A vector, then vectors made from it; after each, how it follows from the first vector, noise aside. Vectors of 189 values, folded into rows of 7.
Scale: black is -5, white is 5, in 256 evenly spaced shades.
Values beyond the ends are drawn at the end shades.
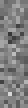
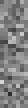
negated.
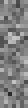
negated.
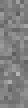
reversed, negated, shrunk.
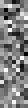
wrapped around, scaled up.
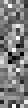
wrapped around, scaled up.
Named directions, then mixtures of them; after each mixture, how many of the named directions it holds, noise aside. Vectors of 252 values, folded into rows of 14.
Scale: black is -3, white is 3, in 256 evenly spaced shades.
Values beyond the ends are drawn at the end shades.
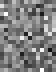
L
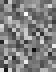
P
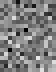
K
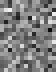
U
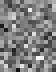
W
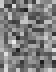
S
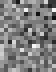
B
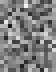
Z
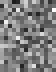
two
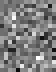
three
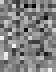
four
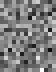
three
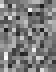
four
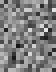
three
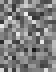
two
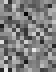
one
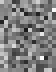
four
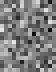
four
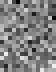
three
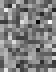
two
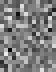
three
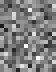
one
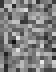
one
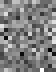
two
